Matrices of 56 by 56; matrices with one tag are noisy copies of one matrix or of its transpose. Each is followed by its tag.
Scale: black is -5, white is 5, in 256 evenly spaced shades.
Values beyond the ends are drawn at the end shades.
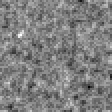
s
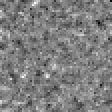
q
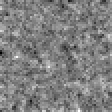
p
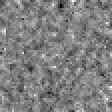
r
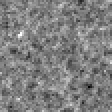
s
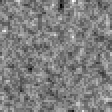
r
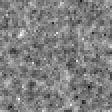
s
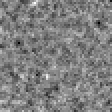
q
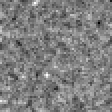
q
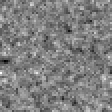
r
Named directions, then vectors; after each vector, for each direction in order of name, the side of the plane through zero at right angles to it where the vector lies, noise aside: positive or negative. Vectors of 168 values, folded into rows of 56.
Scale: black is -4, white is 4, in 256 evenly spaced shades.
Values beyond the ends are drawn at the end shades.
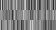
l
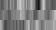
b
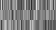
negative, positive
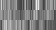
negative, positive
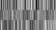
positive, negative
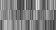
negative, positive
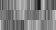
positive, positive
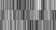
negative, negative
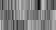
positive, positive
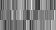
positive, negative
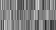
negative, positive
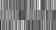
negative, negative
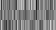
positive, negative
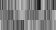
positive, positive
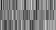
positive, negative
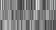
negative, positive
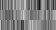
positive, positive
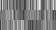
negative, negative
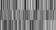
positive, negative
